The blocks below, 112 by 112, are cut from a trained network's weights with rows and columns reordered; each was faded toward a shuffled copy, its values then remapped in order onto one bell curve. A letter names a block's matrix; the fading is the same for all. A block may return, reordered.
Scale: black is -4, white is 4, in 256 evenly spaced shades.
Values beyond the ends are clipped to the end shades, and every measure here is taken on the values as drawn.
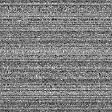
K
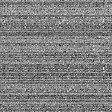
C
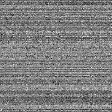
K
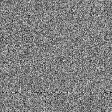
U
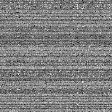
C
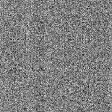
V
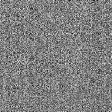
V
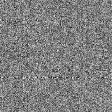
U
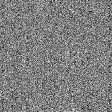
U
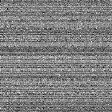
K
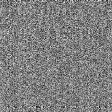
V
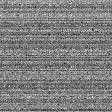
K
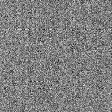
U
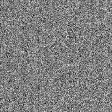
U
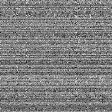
C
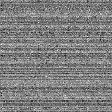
K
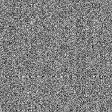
U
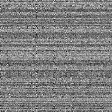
C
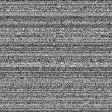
K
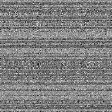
C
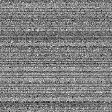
K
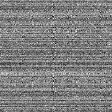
C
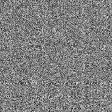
U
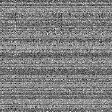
C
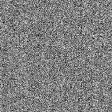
U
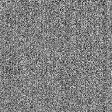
V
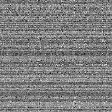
C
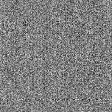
V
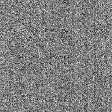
V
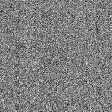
U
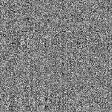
V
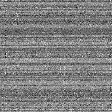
K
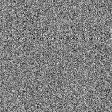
U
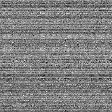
K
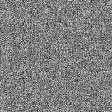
U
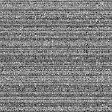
C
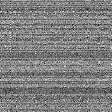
C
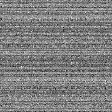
K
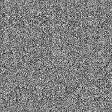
U
